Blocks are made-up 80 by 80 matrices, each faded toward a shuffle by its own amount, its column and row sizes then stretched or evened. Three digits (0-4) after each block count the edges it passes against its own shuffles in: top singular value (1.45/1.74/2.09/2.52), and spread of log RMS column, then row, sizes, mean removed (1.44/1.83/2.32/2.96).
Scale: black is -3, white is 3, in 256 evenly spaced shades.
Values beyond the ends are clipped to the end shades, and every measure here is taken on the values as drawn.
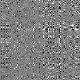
4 4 3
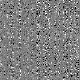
2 4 0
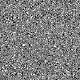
1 0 2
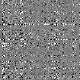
2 4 4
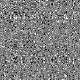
3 2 2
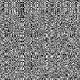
4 3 1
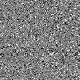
2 0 0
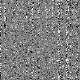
0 4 2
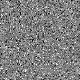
1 1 0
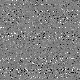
0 0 3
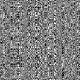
3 4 0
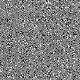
1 2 1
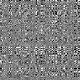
4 4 4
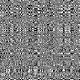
4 3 4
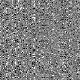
3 3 0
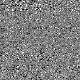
0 1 3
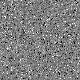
0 0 1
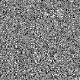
2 1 2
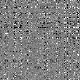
2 4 3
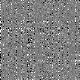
2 4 2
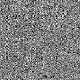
3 2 1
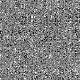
1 3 1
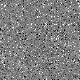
0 2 1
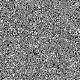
0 1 0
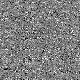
1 0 2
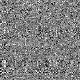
2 1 2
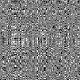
4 3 2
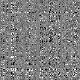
2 4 3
